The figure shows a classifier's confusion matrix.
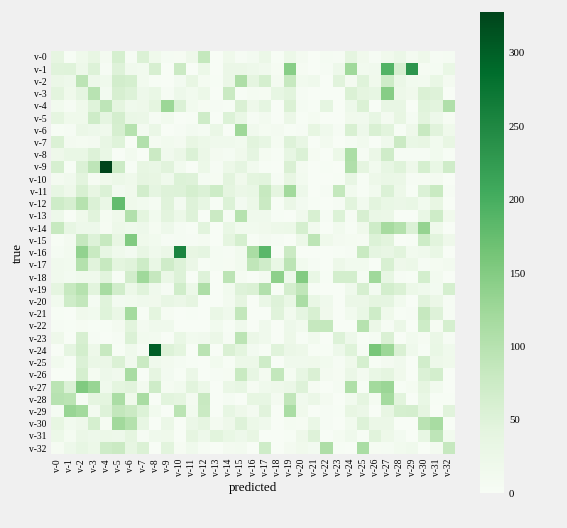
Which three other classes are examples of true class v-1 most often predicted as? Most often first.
v-29, v-27, v-19
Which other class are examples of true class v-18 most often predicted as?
v-20
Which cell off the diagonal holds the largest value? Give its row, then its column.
v-9, v-4
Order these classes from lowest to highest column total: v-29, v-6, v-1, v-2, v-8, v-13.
v-13, v-29, v-1, v-8, v-6, v-2
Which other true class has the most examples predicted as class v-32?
v-4
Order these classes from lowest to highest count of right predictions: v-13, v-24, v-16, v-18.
v-24, v-13, v-16, v-18
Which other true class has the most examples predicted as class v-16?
v-17
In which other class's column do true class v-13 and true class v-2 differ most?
v-19
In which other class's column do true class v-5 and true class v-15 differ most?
v-6
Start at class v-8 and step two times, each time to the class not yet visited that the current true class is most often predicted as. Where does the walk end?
v-26
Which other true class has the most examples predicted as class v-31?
v-30
